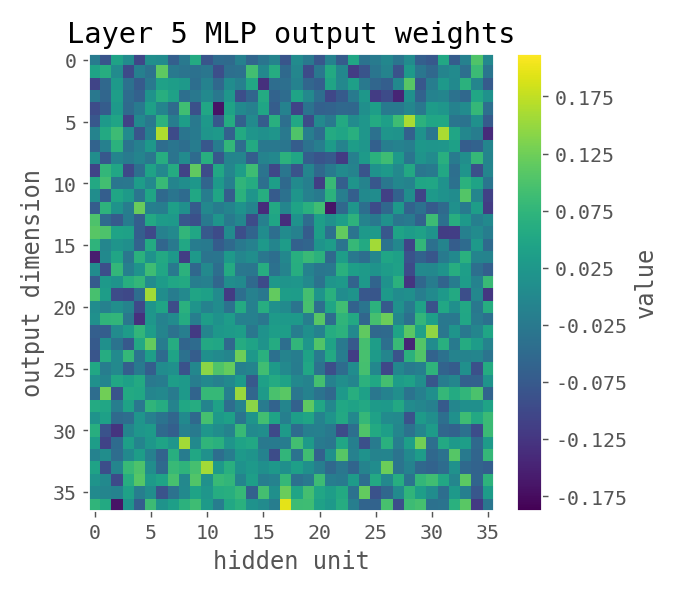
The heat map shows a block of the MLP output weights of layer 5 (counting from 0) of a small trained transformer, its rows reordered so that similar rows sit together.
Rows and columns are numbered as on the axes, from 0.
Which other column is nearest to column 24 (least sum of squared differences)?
15
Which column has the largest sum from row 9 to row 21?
5
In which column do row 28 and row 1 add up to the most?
14
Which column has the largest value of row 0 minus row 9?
34
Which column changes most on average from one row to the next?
1
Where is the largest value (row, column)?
36, 17
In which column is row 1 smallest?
23
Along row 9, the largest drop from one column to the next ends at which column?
10
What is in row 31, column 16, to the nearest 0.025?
-0.025
